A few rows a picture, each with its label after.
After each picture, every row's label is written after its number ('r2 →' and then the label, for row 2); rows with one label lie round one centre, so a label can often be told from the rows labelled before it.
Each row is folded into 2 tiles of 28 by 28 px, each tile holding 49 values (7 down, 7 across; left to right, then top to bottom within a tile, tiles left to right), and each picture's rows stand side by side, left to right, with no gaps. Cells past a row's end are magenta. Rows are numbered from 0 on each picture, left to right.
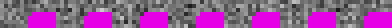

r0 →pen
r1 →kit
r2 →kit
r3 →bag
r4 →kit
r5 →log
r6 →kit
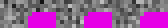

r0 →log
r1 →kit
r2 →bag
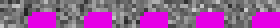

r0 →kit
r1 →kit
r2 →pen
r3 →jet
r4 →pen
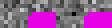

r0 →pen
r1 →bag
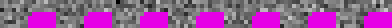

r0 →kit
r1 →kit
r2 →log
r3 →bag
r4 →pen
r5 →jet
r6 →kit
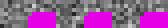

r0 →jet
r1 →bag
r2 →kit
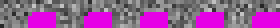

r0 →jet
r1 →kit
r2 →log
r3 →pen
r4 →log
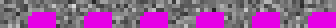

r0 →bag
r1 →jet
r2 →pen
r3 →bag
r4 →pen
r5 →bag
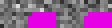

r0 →jet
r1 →log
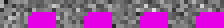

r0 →log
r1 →pen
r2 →jet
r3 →jet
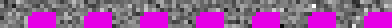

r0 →log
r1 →log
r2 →jet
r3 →kit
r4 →kit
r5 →jet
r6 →bag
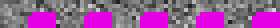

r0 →jet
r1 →jet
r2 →log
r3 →bag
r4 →kit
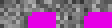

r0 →jet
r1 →pen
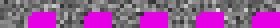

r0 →log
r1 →pen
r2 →jet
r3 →kit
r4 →pen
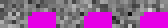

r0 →log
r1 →jet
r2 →bag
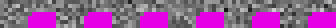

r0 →jet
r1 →kit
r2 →jet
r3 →pen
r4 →kit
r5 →jet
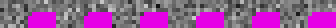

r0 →kit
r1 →pen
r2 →jet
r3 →bag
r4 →log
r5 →bag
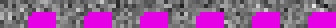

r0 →pen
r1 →pen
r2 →log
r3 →log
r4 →jet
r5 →jet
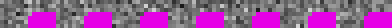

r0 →bag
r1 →bag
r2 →jet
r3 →log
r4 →pen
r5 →bag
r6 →pen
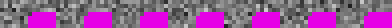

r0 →kit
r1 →kit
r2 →log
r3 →bag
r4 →jet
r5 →bag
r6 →log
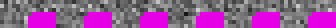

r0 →log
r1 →jet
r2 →pen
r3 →bag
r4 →kit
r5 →kit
